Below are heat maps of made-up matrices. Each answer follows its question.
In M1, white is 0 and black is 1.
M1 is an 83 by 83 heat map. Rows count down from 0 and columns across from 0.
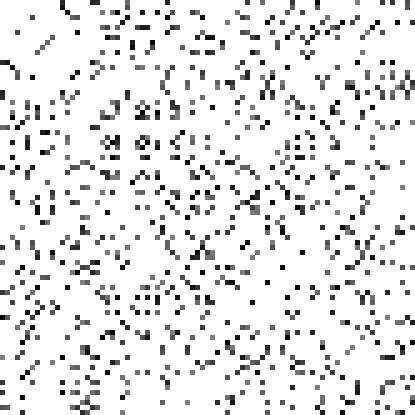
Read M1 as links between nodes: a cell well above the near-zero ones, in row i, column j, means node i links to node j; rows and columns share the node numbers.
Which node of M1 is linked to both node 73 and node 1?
node 58
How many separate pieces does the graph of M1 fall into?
4
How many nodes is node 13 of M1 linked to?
11
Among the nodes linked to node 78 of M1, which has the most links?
node 15
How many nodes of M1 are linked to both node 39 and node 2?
3
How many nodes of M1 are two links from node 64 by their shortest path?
7
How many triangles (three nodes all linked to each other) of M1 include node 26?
5
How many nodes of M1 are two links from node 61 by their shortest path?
4
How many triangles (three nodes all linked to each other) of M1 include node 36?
3
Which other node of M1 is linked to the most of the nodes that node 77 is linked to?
node 0
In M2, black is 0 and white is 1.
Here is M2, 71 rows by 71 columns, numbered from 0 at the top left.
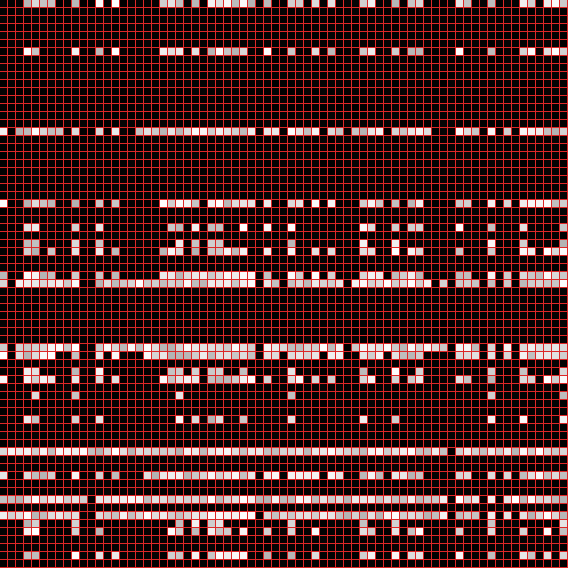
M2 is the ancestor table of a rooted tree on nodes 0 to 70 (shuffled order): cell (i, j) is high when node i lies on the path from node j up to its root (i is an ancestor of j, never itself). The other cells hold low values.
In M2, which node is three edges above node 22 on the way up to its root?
30
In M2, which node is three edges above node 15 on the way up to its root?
64
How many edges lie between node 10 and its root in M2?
2
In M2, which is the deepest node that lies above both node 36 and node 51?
28
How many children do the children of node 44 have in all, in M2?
5
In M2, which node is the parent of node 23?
47
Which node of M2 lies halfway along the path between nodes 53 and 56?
43
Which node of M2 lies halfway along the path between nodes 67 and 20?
0
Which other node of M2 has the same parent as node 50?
25
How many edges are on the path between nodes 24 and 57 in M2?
6
